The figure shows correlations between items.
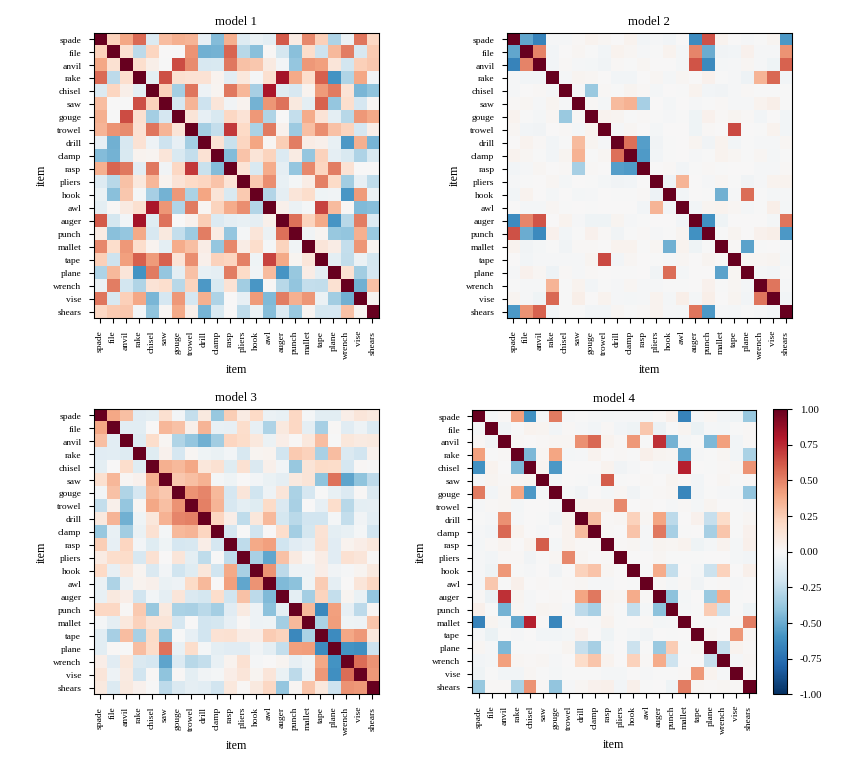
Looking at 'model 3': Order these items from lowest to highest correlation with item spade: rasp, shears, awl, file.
awl, shears, rasp, file
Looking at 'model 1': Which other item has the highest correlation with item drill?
punch
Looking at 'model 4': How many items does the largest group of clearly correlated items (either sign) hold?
8
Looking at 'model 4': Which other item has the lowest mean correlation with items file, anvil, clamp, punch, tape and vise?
plane
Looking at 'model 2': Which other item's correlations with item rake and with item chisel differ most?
vise
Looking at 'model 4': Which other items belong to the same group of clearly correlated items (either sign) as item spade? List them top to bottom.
rake, chisel, gouge, mallet, shears
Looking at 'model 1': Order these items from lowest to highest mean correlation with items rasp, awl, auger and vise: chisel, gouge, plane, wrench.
wrench, plane, gouge, chisel
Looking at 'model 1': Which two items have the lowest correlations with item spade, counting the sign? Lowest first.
clamp, plane
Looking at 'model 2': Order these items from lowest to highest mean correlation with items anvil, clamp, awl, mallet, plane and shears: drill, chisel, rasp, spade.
spade, rasp, chisel, drill
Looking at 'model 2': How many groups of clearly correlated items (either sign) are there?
7
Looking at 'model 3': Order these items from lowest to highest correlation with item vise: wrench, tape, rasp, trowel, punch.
punch, trowel, rasp, tape, wrench
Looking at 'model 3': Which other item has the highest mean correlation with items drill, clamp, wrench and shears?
vise
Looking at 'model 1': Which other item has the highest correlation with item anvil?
gouge
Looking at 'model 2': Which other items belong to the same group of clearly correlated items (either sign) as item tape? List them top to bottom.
trowel
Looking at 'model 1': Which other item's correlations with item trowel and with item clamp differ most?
rasp
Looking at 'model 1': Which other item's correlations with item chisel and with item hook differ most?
awl
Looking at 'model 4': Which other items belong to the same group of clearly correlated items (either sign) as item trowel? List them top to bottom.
pliers
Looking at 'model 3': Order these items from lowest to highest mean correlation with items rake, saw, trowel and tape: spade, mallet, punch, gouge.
punch, spade, mallet, gouge
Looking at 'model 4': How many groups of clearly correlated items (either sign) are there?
6
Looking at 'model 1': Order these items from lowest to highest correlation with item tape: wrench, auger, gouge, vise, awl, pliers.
wrench, vise, gouge, auger, pliers, awl
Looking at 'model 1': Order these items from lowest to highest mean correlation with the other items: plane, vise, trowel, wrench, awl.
wrench, plane, vise, awl, trowel
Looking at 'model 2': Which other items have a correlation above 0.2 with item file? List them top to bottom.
anvil, auger, shears
